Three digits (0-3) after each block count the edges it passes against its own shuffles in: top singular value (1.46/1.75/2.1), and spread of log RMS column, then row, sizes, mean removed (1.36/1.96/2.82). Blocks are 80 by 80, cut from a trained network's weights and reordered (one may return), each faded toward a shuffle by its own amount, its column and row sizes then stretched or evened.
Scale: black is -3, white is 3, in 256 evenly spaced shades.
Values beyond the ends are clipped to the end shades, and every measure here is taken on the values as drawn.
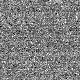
0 0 0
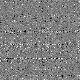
0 1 2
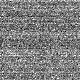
2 0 1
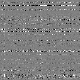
2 1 3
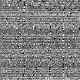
3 2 0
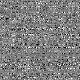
2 0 3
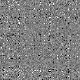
0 2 2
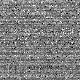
2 0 1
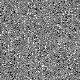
0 2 0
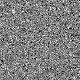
0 1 1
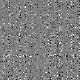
0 3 2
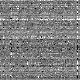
3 2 2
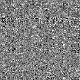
1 1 2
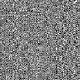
2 2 0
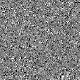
1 1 1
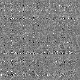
0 2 2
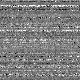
3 0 3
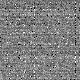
1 1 1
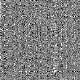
1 2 1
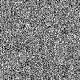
2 0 0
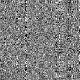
2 2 1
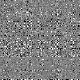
2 2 3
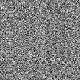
2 0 0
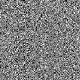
2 2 0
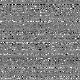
1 1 3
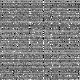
3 2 1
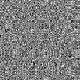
3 0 0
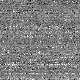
1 0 2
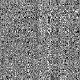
1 2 1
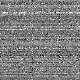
3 1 2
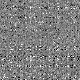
1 1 2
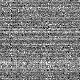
3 1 1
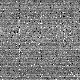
2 1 1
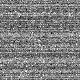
3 1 0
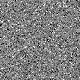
1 0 0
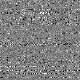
0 1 3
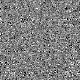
0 1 2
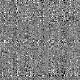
1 2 2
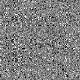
2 2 2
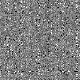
0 2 1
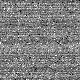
2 0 0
